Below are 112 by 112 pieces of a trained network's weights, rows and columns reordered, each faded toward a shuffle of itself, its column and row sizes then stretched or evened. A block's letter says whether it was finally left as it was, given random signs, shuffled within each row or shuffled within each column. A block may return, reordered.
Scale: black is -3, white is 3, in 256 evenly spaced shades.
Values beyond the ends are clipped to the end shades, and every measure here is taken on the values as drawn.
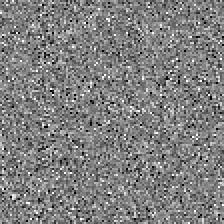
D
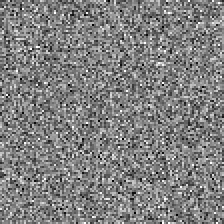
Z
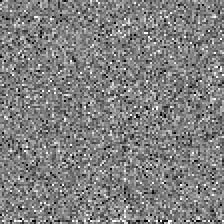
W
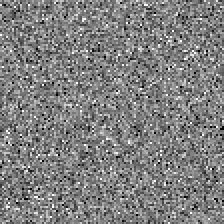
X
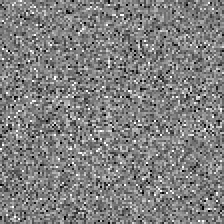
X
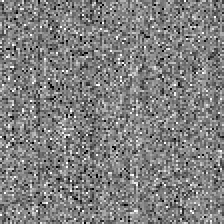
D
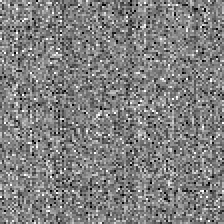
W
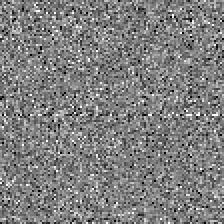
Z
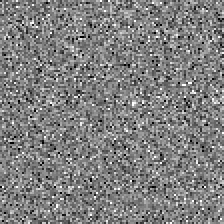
X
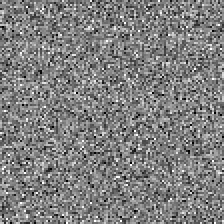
X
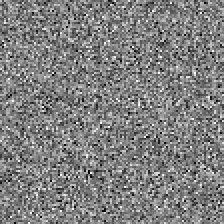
X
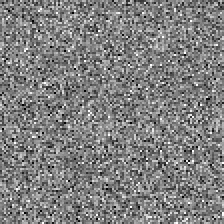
X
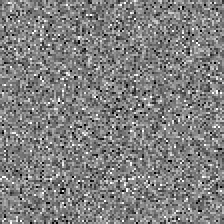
W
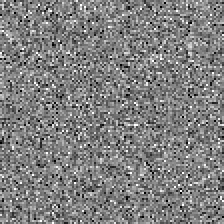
W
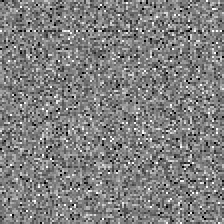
W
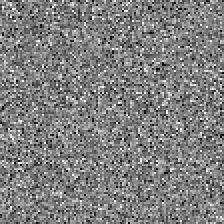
Z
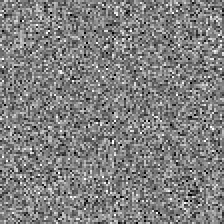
W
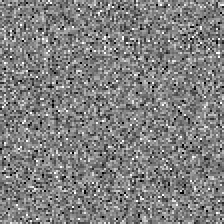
X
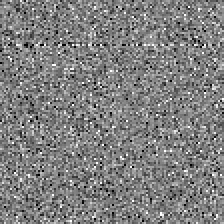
W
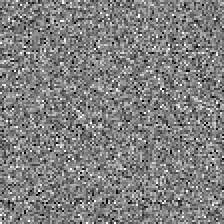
X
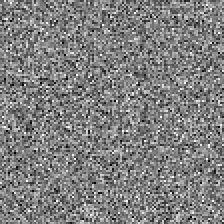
X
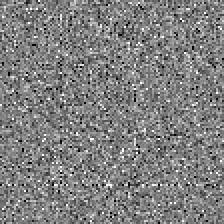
W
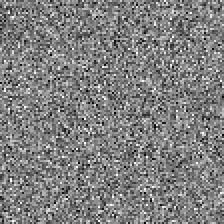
D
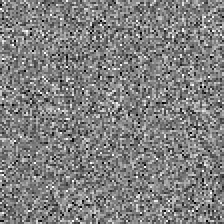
Z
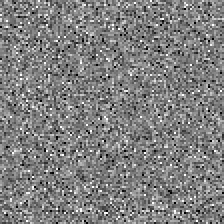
Z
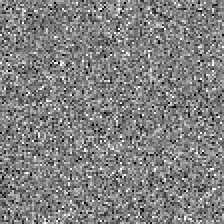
Z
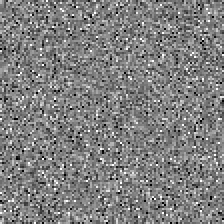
D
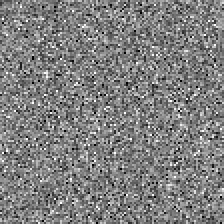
D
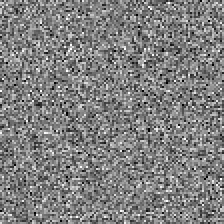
W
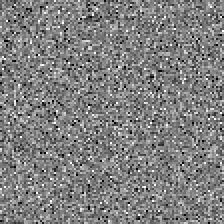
D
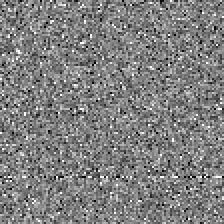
X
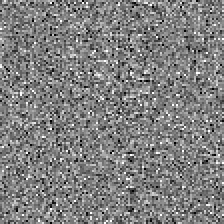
W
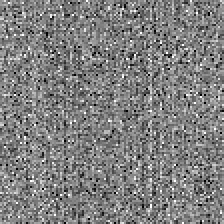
W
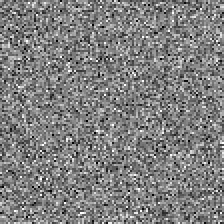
X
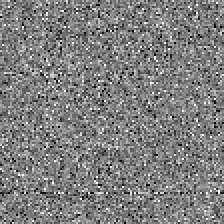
Z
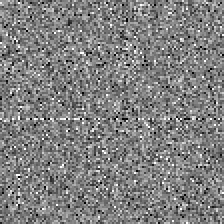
Z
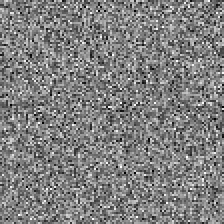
W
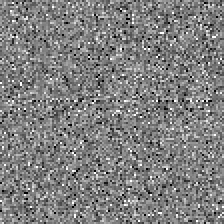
W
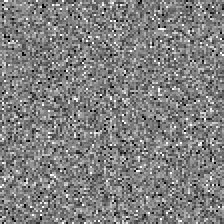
D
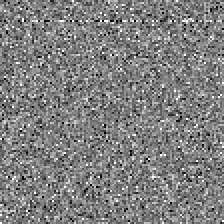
X
